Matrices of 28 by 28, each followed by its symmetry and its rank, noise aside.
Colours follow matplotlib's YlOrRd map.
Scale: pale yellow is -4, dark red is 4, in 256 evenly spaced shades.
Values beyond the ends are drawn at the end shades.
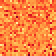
no symmetry, rank seven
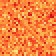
antisymmetric, rank eight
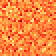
symmetric, rank seven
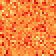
symmetric, rank eight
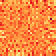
no symmetry, rank six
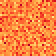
no symmetry, rank eight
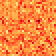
no symmetry, rank eight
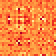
antisymmetric, rank six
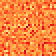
symmetric, rank eight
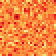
no symmetry, rank six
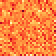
antisymmetric, rank six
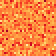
no symmetry, rank eight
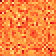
symmetric, rank six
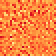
antisymmetric, rank six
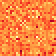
symmetric, rank seven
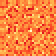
symmetric, rank seven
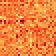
no symmetry, rank six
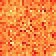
symmetric, rank eight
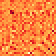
symmetric, rank six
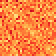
symmetric, rank seven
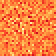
no symmetry, rank eight
